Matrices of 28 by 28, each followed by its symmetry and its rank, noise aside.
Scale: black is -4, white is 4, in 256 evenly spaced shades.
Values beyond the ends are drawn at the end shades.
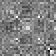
symmetric, rank four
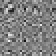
no symmetry, rank three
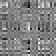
no symmetry, rank two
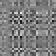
no symmetry, rank two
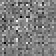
no symmetry, rank four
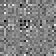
symmetric, rank four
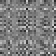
no symmetry, rank two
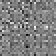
antisymmetric, rank four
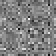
antisymmetric, rank four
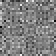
antisymmetric, rank four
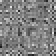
symmetric, rank three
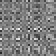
no symmetry, rank two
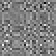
antisymmetric, rank four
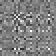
symmetric, rank two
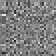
no symmetry, rank four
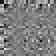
symmetric, rank two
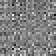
no symmetry, rank three
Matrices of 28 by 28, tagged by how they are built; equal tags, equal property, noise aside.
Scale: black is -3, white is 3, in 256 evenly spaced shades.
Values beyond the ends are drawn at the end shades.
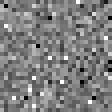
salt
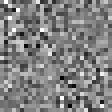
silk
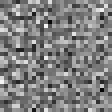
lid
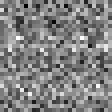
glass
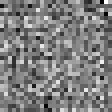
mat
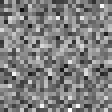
glass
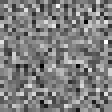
glass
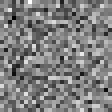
lid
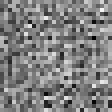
mat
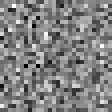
lid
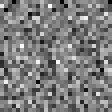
glass
